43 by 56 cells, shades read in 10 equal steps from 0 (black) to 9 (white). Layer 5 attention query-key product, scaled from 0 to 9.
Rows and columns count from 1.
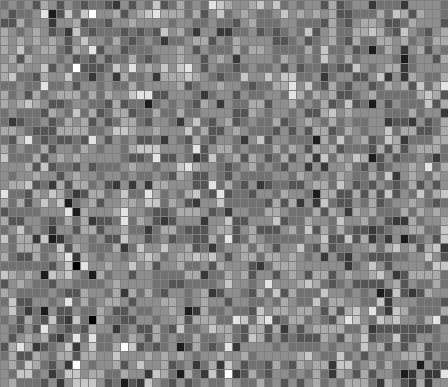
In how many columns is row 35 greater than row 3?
23
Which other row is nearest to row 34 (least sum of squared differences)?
40
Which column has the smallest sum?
51
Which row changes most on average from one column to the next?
42
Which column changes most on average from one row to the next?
10
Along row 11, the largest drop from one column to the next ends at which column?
20
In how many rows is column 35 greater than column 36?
15
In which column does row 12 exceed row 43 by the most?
54
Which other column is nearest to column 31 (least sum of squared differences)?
34
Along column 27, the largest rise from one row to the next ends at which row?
29
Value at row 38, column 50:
7
